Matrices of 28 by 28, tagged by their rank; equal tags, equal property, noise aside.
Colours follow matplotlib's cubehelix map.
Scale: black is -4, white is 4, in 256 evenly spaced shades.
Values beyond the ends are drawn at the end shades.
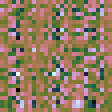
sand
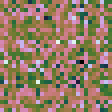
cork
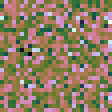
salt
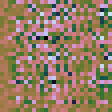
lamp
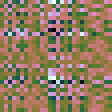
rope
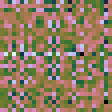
lamp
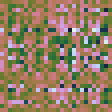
sand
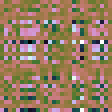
rope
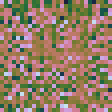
cork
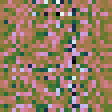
sand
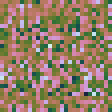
salt
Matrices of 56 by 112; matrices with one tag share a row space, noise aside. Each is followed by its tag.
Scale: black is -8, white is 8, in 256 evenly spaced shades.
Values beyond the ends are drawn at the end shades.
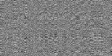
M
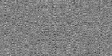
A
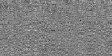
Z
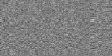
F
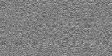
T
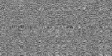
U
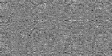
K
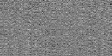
Z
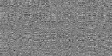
Z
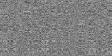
Z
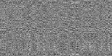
T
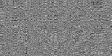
M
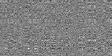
Z
